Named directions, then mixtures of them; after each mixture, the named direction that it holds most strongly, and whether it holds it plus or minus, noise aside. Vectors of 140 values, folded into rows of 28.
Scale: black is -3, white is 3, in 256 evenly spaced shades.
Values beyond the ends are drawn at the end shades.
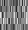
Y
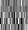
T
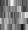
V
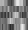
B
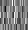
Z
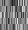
Y, plus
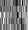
Y, plus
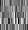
T, minus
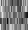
V, minus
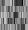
B, minus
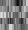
B, minus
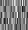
Z, plus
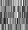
Y, minus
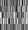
Y, plus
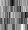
V, minus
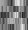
B, plus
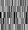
Y, minus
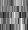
B, plus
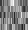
V, plus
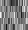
Y, plus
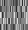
Y, plus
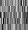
Y, minus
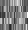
V, plus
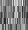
Z, plus
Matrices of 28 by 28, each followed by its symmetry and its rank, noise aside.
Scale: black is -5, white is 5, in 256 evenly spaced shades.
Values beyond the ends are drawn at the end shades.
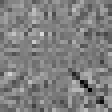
symmetric, rank six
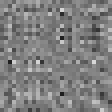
antisymmetric, rank four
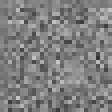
no symmetry, rank six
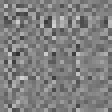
no symmetry, rank three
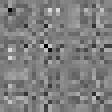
symmetric, rank three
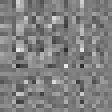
no symmetry, rank three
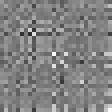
symmetric, rank three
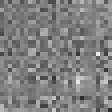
no symmetry, rank four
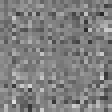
antisymmetric, rank six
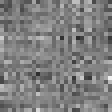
no symmetry, rank three
